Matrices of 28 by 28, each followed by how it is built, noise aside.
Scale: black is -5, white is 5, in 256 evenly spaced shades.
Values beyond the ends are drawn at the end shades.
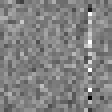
uneven columns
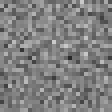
repeating columns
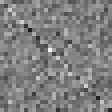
diagonal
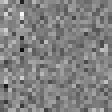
uneven columns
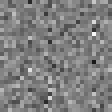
uneven columns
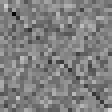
diagonal
